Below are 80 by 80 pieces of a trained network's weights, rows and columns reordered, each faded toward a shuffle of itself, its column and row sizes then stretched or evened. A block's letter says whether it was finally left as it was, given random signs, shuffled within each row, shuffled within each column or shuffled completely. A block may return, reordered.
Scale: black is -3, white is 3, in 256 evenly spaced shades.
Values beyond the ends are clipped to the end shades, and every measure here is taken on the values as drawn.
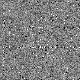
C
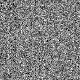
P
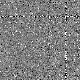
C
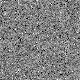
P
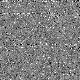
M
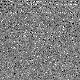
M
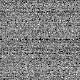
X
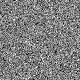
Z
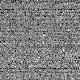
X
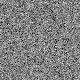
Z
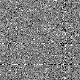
C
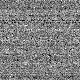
M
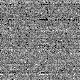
X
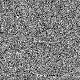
M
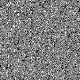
P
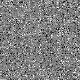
C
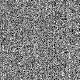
P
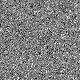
Z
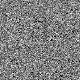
M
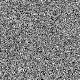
M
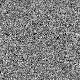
M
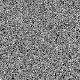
P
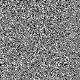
C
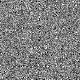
C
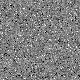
Z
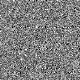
C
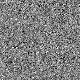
M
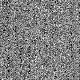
P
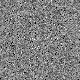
P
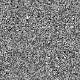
C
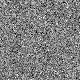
Z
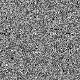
C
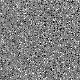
P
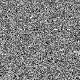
M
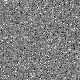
Z
